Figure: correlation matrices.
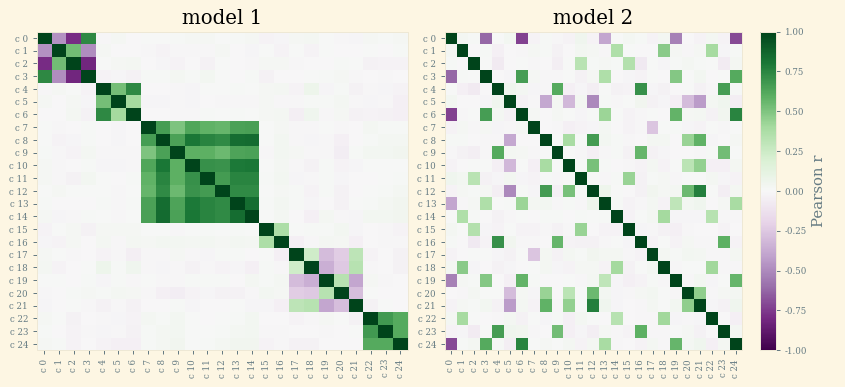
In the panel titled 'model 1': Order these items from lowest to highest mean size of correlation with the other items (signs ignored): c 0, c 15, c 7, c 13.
c 15, c 0, c 7, c 13
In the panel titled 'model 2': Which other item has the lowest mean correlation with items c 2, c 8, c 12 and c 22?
c 5
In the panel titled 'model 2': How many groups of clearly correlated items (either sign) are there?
6
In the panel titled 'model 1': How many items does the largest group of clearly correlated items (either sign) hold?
8
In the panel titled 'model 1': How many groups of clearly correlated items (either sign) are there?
6
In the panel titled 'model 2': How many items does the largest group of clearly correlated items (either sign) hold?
6
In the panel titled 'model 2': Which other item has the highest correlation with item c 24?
c 6
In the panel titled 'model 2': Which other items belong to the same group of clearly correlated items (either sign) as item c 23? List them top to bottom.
c 4, c 9, c 16
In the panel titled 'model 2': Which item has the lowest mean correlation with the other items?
c 0
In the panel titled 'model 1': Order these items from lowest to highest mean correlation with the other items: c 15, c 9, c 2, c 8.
c 2, c 15, c 9, c 8
